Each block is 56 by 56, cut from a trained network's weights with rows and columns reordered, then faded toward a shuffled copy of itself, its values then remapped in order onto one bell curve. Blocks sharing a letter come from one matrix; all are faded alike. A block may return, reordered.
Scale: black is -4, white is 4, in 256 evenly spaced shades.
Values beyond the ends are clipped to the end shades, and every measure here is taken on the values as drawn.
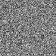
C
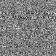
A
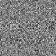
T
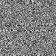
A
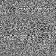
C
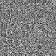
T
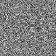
C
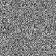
T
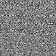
C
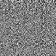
T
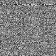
A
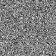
C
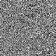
T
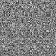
T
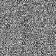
T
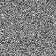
T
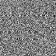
C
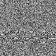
C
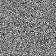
C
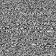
C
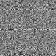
A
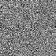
T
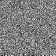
A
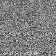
C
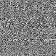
C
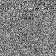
A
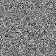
C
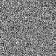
T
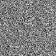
C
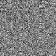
T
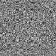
T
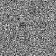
T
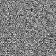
T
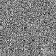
C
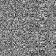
T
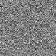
T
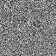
C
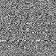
A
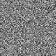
T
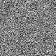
T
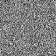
T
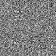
C
